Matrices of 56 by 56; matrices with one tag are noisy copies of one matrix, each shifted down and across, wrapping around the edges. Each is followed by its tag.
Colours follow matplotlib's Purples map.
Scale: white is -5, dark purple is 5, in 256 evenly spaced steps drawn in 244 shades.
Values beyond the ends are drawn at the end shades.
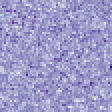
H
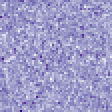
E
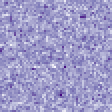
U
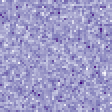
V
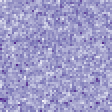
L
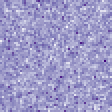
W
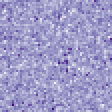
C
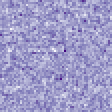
U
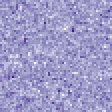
H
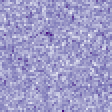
L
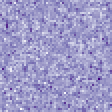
V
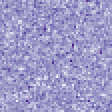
H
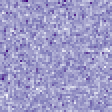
U
